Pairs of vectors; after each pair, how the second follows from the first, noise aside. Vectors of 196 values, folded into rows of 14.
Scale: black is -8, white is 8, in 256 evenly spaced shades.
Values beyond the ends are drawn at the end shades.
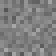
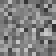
wrapped around, negated, scaled up.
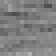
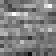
negated, scaled up.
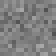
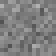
reversed.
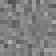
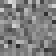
negated, scaled up.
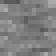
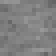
negated, shrunk.
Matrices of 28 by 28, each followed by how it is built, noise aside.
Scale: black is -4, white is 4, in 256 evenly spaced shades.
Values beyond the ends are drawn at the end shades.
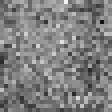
smooth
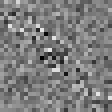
banded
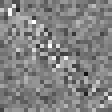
banded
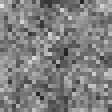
smooth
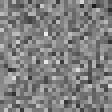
noise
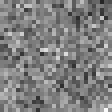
smooth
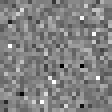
sparse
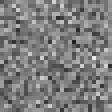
noise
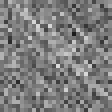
Toeplitz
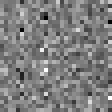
uneven columns
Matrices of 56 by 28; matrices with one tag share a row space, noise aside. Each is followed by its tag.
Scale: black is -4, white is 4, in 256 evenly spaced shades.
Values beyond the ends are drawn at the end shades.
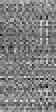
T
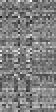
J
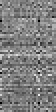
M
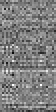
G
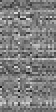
J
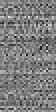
T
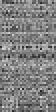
G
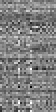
J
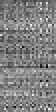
T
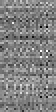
T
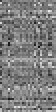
M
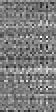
T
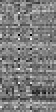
J
